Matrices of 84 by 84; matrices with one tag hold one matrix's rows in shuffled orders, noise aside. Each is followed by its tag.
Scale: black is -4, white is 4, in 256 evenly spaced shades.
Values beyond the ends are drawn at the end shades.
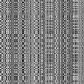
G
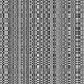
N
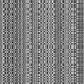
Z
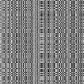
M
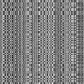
Z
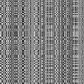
G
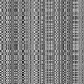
G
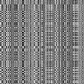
G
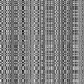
G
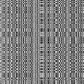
M
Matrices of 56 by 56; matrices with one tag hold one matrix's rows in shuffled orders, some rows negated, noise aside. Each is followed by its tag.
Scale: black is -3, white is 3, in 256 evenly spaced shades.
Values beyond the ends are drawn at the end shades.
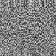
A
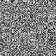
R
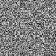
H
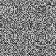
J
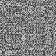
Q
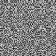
J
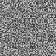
R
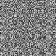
J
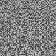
A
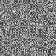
R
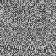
J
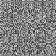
J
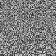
J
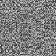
H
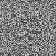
A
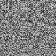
H
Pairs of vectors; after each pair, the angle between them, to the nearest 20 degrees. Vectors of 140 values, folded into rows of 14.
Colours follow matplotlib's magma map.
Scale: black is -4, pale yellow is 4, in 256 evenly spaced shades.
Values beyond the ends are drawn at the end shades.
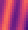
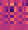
100 degrees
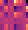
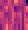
40 degrees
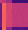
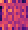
60 degrees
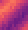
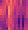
60 degrees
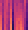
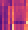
140 degrees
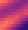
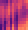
140 degrees
